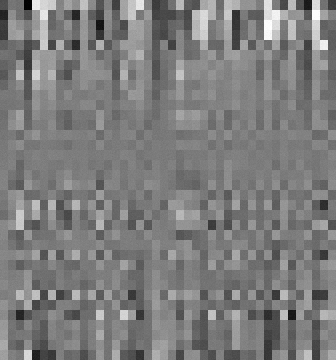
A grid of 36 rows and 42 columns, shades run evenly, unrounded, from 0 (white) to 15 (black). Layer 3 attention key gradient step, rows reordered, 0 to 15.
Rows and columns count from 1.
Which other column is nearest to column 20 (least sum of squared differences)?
1
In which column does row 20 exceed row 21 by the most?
5
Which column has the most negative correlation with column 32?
38
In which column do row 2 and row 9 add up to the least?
40
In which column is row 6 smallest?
18
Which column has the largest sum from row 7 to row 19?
4
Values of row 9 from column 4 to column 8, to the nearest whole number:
10 5 6 6 8
